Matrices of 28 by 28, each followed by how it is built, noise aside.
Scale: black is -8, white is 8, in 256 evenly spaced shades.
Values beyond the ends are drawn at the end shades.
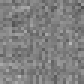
blocks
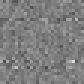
uneven rows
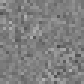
block diagonal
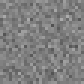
noise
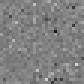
sparse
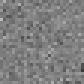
block diagonal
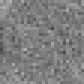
smooth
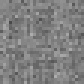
blocks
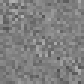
block diagonal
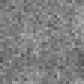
smooth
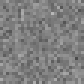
noise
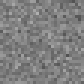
noise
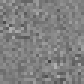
block diagonal
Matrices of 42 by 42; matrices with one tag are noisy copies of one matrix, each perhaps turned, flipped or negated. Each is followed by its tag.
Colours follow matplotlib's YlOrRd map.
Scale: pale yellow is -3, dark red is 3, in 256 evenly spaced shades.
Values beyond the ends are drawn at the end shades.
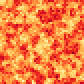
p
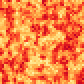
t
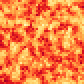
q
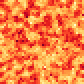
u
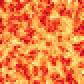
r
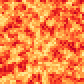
r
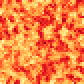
u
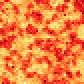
q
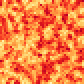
u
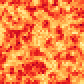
p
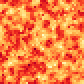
p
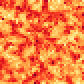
r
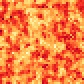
t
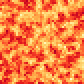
r
